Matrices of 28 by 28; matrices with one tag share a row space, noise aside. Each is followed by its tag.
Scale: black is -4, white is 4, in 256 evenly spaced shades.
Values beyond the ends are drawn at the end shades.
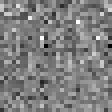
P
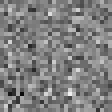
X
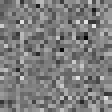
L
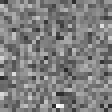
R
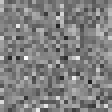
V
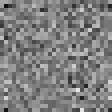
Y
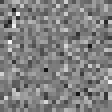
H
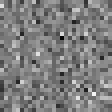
L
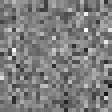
H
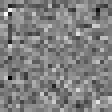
X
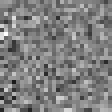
R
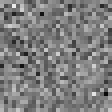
P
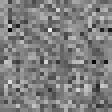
X
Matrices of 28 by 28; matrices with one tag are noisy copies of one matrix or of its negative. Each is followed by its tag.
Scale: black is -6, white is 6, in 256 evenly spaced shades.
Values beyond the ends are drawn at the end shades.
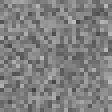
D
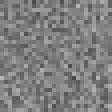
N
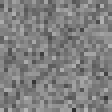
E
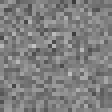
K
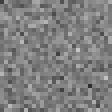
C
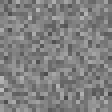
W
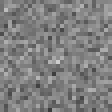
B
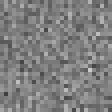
E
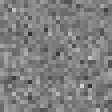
C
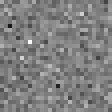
W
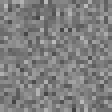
E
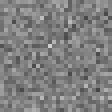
K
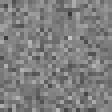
E
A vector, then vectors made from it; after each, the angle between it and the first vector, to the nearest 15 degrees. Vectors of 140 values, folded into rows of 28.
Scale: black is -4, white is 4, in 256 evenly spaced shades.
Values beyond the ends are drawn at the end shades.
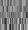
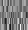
15 degrees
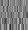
30 degrees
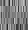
105 degrees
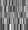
150 degrees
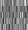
75 degrees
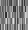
105 degrees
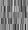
90 degrees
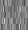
120 degrees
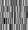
60 degrees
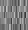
120 degrees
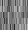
75 degrees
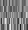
165 degrees
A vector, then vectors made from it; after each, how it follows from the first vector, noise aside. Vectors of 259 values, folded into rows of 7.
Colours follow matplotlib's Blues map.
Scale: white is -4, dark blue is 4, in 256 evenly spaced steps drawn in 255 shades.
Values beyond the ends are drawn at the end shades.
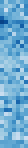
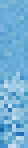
wrapped around, partly zeroed.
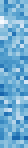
negated.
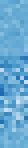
negated, partly zeroed.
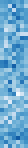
wrapped around, negated.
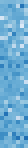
negated, partly zeroed.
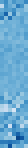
wrapped around, partly zeroed.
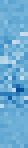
wrapped around, partly zeroed.
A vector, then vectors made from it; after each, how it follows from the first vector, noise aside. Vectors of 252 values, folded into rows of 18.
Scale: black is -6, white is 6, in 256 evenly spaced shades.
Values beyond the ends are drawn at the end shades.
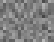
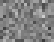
negated.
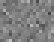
reversed, negated, partly zeroed.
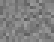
wrapped around, shrunk.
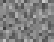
negated.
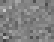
wrapped around, negated, partly zeroed.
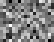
reversed, negated, scaled up.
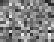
wrapped around, scaled up.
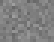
wrapped around, negated, shrunk.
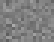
wrapped around, negated, shrunk.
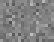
wrapped around, negated, partly zeroed.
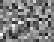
wrapped around, scaled up.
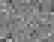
reversed, negated, partly zeroed.
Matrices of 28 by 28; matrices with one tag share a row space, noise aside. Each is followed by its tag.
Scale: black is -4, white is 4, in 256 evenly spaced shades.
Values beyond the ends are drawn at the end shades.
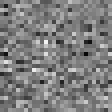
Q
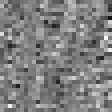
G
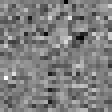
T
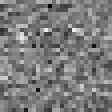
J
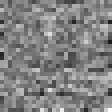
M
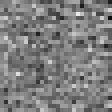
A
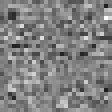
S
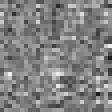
G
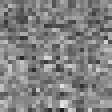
J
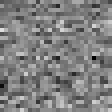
J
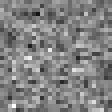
S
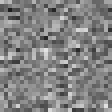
T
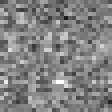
J
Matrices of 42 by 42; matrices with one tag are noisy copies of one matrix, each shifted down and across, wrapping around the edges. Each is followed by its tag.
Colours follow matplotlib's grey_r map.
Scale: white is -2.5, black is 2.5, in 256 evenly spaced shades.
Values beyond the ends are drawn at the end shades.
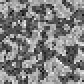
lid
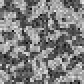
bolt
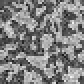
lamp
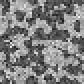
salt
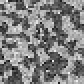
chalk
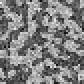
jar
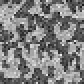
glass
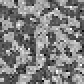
jar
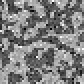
lamp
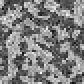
jar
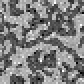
lamp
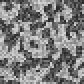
glass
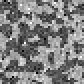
salt
